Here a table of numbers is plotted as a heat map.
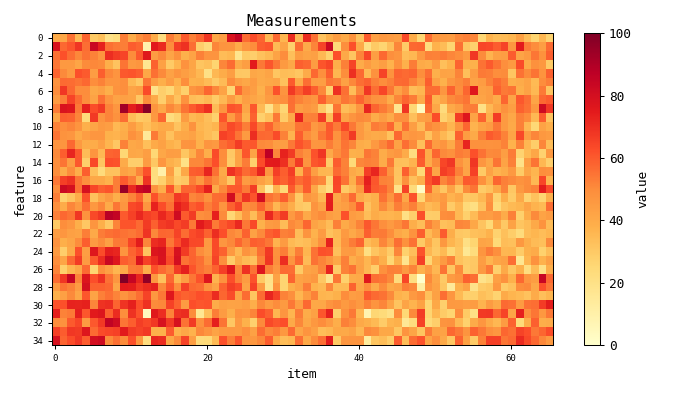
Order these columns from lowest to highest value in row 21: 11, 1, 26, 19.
1, 11, 26, 19
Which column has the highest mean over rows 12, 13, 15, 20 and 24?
28
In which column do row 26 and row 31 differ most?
5
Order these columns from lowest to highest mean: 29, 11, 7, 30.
30, 29, 7, 11
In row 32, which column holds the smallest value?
46
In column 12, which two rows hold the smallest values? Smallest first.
31, 1
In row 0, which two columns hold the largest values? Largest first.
24, 23
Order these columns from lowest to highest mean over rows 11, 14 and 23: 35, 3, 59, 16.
59, 16, 3, 35
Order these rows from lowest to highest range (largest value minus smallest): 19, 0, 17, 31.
19, 0, 31, 17
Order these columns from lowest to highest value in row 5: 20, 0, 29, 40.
20, 29, 0, 40
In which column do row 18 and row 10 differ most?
16
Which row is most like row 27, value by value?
8
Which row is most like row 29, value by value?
22
